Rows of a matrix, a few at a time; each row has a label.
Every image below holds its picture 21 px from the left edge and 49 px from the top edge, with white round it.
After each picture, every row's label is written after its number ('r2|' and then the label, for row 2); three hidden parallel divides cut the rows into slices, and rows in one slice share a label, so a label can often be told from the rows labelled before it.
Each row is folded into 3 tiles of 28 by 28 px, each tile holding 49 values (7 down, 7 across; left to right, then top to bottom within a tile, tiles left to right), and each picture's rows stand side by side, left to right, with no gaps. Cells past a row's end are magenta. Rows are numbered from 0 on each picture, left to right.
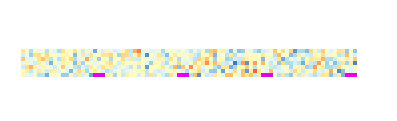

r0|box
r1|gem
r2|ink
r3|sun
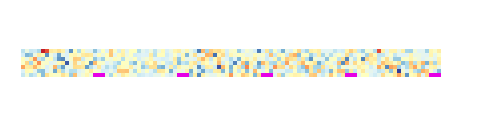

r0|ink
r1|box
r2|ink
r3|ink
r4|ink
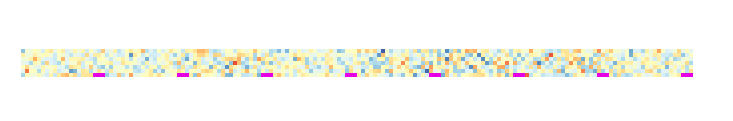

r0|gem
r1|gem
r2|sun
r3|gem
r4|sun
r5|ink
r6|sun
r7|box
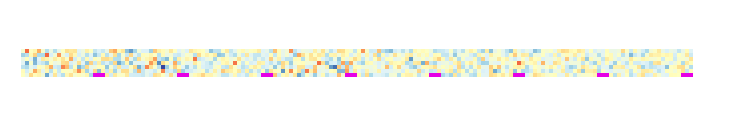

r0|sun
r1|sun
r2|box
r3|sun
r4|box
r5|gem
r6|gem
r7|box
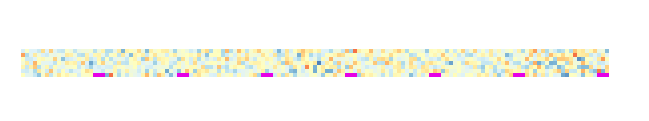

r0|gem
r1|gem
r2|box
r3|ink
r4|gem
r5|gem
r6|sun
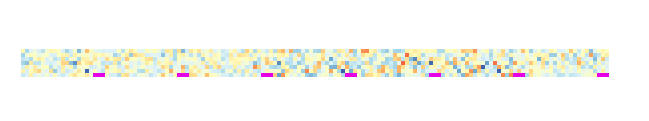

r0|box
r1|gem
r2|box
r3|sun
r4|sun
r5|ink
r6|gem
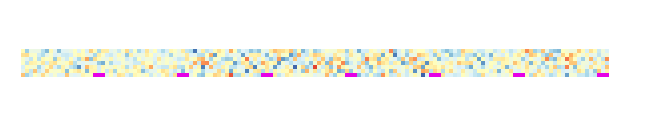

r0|box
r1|box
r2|ink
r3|sun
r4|ink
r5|gem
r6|sun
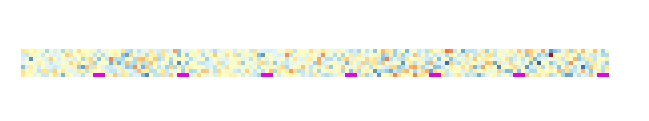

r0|box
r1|sun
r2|box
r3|box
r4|ink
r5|sun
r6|sun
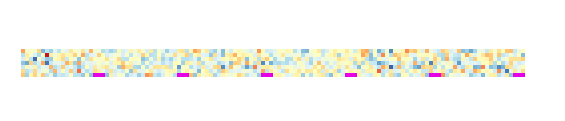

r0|sun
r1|gem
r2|sun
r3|box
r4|sun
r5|sun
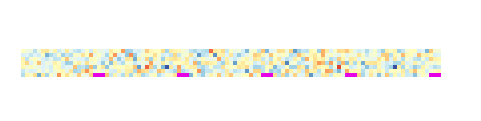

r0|gem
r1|sun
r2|ink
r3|sun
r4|box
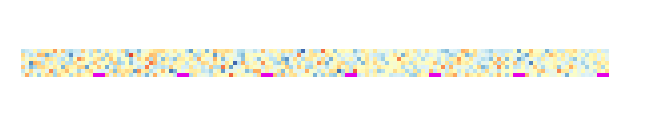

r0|ink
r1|sun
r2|ink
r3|sun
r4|box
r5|ink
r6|box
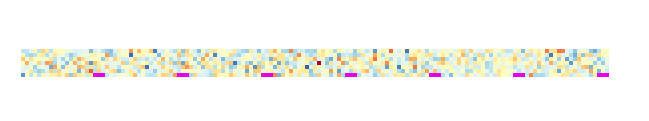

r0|ink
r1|ink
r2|ink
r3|sun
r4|ink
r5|gem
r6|ink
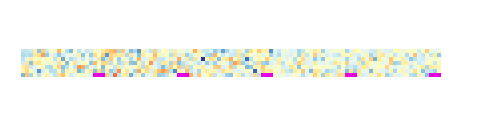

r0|ink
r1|sun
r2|sun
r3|gem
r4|box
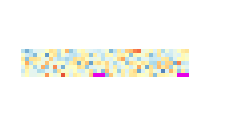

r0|ink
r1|ink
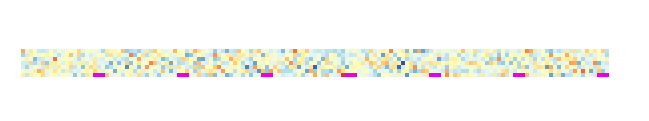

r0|box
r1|sun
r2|sun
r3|ink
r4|ink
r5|gem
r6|sun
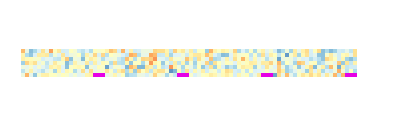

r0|gem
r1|sun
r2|gem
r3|ink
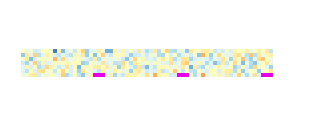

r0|box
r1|gem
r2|box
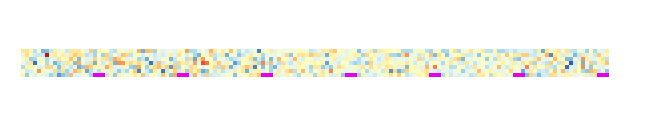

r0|sun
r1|ink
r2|ink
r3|box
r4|gem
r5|gem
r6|ink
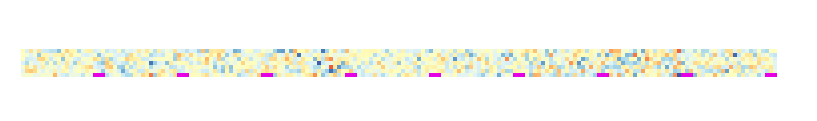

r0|box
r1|gem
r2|gem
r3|ink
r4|box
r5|box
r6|sun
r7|sun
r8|gem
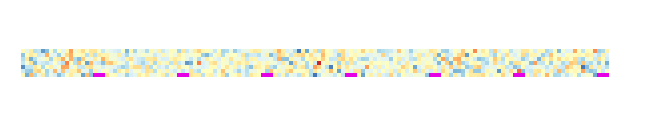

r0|sun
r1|box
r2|box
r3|sun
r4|box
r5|ink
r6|sun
